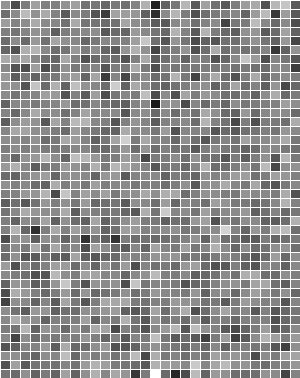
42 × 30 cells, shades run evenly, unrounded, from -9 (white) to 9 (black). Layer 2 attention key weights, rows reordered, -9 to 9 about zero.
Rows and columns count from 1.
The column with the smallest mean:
7
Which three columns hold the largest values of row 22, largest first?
6, 30, 19
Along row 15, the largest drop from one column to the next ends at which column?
13
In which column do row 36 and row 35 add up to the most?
28
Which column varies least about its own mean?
24
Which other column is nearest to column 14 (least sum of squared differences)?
8
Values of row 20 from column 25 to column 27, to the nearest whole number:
-2 1 0
